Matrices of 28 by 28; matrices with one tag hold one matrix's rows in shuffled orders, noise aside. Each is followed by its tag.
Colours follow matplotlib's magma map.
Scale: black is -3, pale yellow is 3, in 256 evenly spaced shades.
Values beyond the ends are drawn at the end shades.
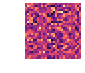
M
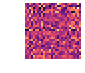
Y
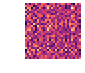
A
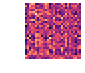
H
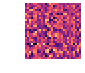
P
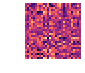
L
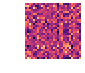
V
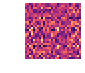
Y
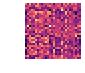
H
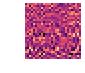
Y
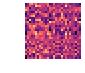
H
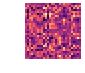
L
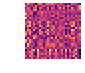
A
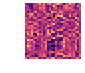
M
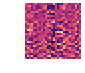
M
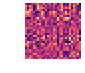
V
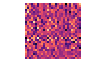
A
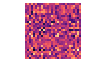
Y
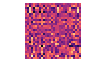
Y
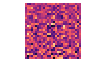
M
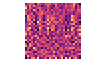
A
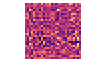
Y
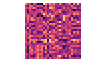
L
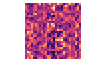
M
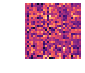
L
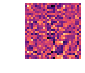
M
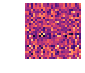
Y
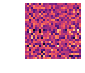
Y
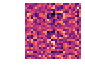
M
